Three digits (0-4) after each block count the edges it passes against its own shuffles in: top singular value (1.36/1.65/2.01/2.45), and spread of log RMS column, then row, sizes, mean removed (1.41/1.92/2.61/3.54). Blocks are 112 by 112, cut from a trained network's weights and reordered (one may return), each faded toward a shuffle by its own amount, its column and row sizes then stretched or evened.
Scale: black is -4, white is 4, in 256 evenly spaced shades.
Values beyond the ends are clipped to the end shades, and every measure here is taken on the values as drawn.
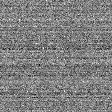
3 0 2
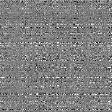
2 3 4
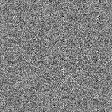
3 0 0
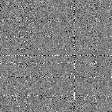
2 2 3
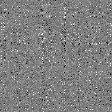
0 3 2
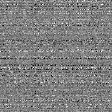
3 2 4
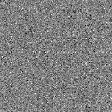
3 1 0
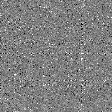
2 2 1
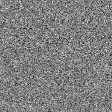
1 0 2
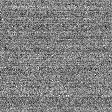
2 0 1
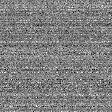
3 0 3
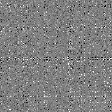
3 3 2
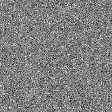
1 0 2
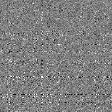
1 2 3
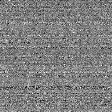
2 1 3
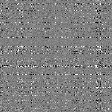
2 3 4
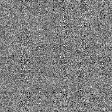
0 3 1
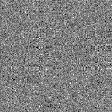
3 1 0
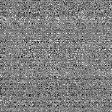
2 3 3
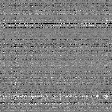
4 2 4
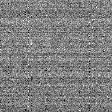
3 3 0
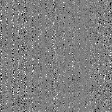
1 4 0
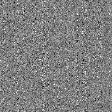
0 3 0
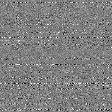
1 1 4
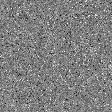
1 0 0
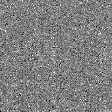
2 1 0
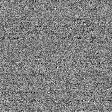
0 0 2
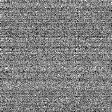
3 2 1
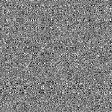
3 1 3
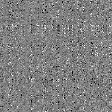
3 3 1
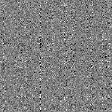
1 3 2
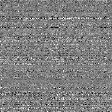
2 2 4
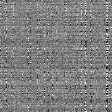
4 4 0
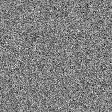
0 0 0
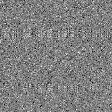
3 0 1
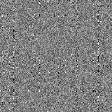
2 2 1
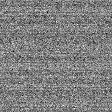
2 1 0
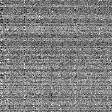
4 3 0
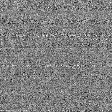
0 0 3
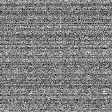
4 2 1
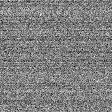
2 0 1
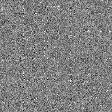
1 2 1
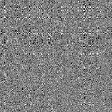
4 3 2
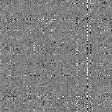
2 3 3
